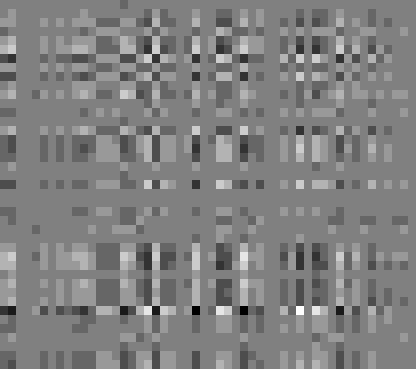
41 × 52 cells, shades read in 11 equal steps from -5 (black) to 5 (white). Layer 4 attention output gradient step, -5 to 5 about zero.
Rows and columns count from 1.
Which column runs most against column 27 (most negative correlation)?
24
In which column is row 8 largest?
31
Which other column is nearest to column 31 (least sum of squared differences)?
25
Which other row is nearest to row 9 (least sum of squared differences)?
17
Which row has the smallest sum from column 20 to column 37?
35
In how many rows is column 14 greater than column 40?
15
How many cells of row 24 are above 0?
9
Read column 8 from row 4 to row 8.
0 1 1 -1 1
